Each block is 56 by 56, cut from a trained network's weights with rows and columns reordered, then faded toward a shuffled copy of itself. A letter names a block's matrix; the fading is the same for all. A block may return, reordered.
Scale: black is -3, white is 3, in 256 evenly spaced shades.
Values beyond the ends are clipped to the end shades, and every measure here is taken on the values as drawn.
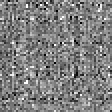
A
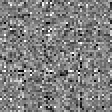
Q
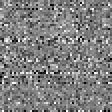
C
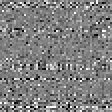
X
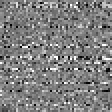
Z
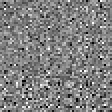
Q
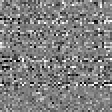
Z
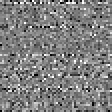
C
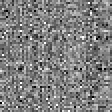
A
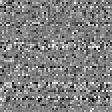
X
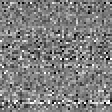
C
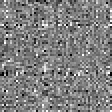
Q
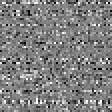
X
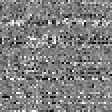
Z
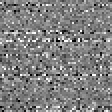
C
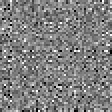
Q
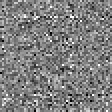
Q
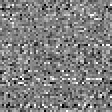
C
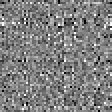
Q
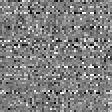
Z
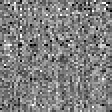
A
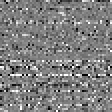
X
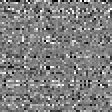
X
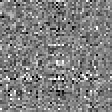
Q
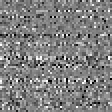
Z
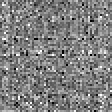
A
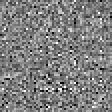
Q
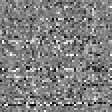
Z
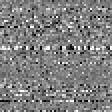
Z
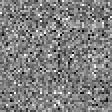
Q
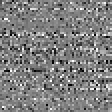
X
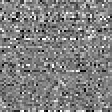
C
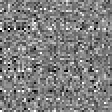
Q
